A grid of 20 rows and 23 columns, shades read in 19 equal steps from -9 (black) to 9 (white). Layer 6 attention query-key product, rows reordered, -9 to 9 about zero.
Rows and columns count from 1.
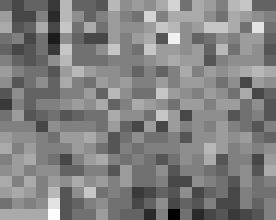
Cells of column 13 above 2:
3
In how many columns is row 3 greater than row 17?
14
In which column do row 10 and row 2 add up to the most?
13
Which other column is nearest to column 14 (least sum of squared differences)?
11
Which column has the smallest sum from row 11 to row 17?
22
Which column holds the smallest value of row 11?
16
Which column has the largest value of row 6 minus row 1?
5
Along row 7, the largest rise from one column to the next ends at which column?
6
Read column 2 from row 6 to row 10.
-2 0 -3 1 0
